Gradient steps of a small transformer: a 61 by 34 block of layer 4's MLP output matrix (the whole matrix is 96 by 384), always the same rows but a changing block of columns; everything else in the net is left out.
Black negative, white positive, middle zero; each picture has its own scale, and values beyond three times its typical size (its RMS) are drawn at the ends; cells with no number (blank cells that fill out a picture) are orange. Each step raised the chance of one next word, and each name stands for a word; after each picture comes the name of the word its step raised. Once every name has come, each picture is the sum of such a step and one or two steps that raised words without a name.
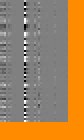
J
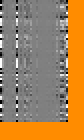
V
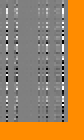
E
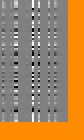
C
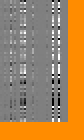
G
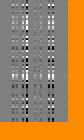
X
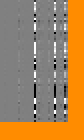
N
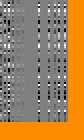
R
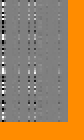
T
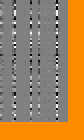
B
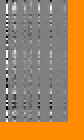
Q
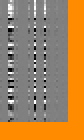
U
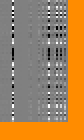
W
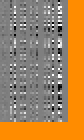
W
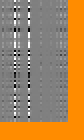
C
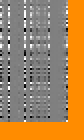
E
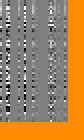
U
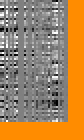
G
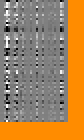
T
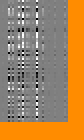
E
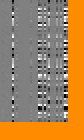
V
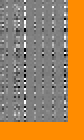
U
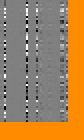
R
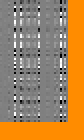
V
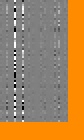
Q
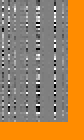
Q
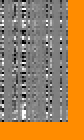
V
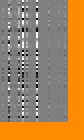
E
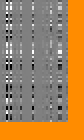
N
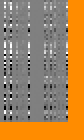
N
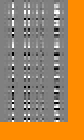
B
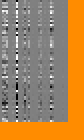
G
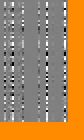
C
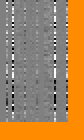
G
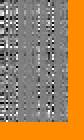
B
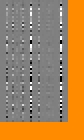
E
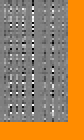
E
